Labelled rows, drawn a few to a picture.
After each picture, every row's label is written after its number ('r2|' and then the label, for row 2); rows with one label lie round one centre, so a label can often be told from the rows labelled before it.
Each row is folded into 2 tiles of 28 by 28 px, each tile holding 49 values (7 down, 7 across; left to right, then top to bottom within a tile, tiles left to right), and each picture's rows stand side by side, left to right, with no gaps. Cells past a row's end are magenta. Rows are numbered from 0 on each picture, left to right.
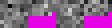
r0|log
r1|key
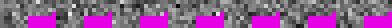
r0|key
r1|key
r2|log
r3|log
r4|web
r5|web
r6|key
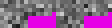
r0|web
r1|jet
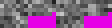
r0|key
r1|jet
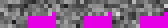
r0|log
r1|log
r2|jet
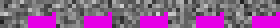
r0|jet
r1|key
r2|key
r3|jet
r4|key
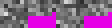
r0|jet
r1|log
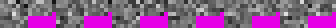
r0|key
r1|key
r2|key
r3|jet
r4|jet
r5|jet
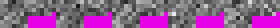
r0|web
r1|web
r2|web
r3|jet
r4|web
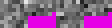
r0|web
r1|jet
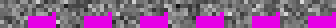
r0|key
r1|log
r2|jet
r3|log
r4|jet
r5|jet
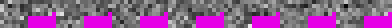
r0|log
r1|jet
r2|key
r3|web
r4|web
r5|log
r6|log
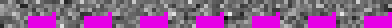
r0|key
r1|web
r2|jet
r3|jet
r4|jet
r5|web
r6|jet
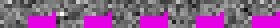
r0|log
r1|jet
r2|key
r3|log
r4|key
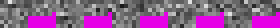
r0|log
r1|jet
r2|log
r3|jet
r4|jet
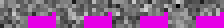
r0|key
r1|key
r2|jet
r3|log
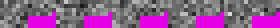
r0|web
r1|log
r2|web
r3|key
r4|jet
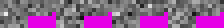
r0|jet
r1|web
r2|jet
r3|web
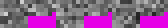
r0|jet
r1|jet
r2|web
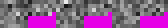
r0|log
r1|log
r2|key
